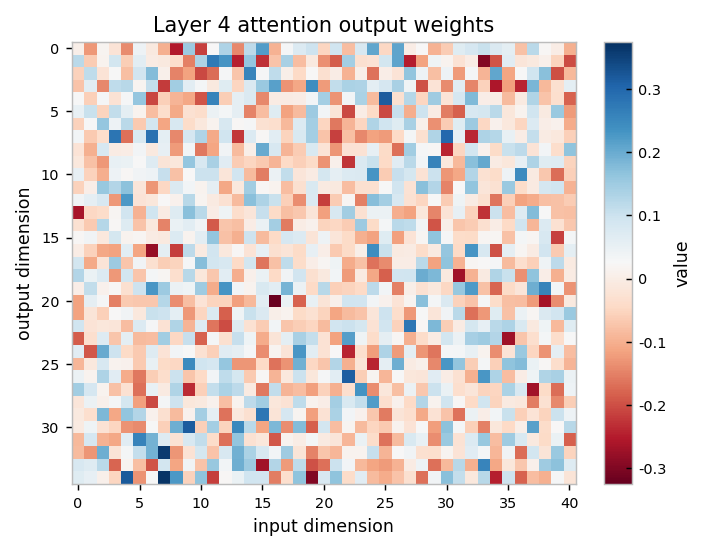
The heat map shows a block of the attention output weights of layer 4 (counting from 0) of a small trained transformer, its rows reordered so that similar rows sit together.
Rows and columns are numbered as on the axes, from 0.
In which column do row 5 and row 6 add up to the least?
22
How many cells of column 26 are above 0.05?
12
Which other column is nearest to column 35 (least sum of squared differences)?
0
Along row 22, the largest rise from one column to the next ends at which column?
27
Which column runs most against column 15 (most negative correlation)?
11
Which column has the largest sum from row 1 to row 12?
19
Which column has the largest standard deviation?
15
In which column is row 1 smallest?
33
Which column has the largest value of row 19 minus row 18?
31
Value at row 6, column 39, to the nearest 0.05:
0
